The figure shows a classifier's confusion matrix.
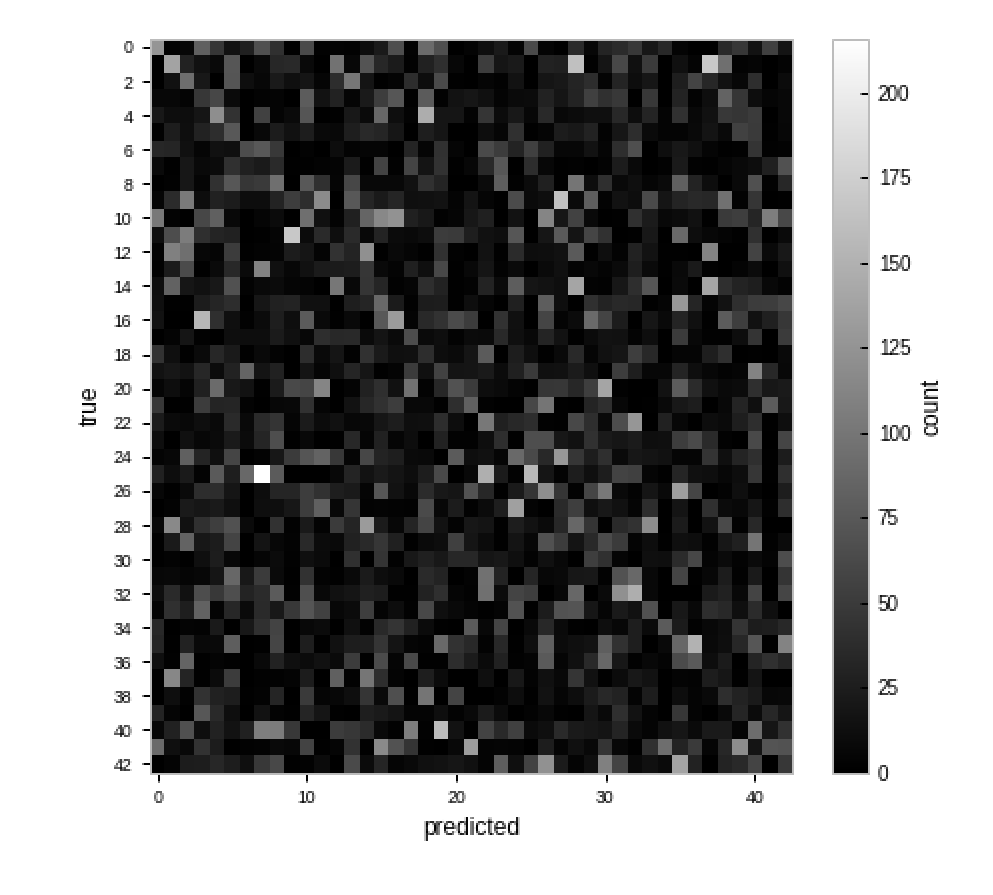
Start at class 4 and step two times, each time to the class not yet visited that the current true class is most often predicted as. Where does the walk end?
22
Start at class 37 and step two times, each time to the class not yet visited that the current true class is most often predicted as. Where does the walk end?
28
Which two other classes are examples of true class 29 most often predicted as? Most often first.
40, 2
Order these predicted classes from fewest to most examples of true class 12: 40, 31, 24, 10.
31, 10, 24, 40
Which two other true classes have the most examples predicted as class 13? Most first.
2, 9
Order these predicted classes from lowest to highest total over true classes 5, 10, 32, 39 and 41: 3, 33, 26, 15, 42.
33, 26, 42, 3, 15
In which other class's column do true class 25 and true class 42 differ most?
7
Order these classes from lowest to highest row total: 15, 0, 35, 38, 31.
38, 31, 15, 0, 35
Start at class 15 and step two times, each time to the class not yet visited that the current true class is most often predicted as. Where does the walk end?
36
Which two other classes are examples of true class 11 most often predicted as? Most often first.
9, 2
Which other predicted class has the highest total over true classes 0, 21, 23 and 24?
25
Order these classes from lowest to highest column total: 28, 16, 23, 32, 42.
23, 16, 32, 42, 28
